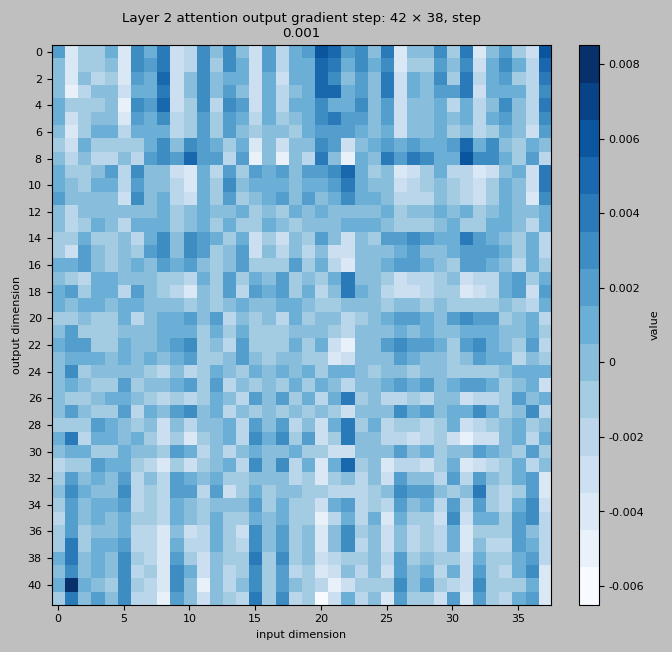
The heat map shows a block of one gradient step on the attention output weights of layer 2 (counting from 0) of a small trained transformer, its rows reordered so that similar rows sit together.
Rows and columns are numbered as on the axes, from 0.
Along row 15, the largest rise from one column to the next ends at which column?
2
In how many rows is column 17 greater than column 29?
21
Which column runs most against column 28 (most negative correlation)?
22
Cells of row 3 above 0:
20
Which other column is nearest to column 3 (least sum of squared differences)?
4
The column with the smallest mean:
31
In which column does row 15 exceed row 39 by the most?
8
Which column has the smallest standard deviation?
24
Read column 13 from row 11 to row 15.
0.002 0 0.001 -0.001 0
